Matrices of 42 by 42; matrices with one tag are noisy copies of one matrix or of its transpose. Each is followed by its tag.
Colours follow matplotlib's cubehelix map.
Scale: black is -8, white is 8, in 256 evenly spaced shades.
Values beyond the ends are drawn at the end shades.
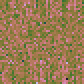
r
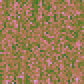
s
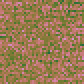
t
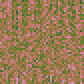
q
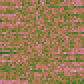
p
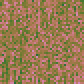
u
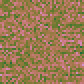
r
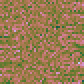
r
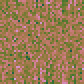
r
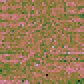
p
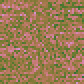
u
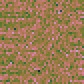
q
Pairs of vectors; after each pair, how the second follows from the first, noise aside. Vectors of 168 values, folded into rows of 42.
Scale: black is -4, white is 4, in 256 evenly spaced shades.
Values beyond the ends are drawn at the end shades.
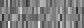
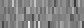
wrapped around, negated, partly zeroed.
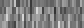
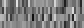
wrapped around, negated.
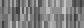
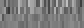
reversed, partly zeroed.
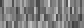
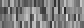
wrapped around, negated.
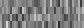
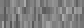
reversed, negated, shrunk.
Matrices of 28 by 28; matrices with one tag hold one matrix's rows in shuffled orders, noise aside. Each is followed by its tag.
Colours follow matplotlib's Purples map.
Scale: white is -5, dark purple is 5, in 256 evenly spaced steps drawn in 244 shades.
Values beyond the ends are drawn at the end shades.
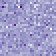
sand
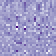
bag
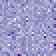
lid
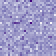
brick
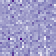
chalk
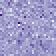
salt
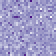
brick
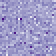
sand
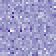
chalk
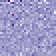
chalk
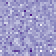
brick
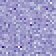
sand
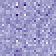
bag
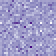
brick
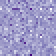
brick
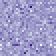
brick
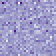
sand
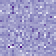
chalk
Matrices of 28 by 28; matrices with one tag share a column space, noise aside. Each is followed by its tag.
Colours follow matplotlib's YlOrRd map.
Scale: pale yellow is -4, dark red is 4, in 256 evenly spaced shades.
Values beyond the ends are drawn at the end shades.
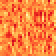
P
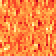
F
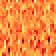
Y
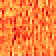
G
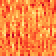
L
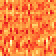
Y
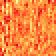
F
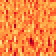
Y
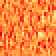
P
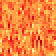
Y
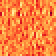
G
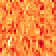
Y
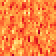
Y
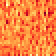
G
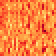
Y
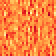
G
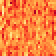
G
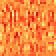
P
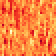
L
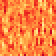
L
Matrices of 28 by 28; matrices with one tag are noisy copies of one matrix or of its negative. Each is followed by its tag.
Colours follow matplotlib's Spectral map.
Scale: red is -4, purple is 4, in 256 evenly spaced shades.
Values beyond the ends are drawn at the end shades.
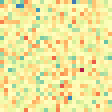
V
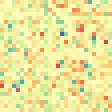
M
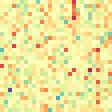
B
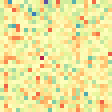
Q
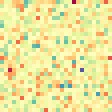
V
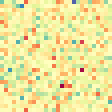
V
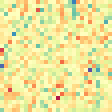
B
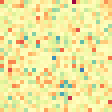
V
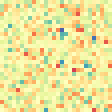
M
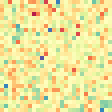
Q
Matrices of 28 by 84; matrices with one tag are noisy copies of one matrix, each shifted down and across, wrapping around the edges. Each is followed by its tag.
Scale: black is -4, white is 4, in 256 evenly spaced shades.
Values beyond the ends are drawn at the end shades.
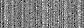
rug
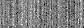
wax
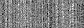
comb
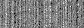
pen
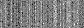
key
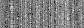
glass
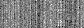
comb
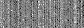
rug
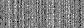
pen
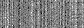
pen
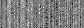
key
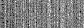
key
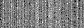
key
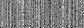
pen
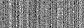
rug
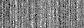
wax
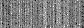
key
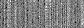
rug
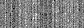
comb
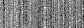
glass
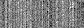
comb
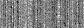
glass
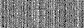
pen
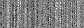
rug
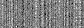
pen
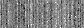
wax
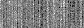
comb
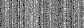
glass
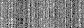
comb
